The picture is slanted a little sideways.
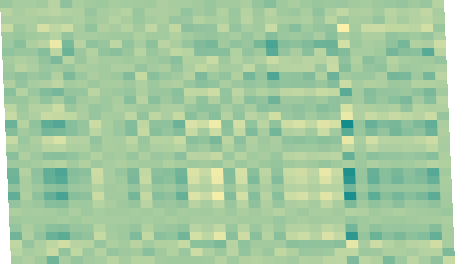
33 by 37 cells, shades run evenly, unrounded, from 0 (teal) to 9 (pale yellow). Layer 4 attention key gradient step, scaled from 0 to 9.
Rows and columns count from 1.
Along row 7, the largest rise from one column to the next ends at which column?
37
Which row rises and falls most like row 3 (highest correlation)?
9
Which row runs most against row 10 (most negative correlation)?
3
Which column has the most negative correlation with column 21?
12
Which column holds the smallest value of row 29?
29
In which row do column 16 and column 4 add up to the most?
32
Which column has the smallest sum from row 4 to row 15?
23
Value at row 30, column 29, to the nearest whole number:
1
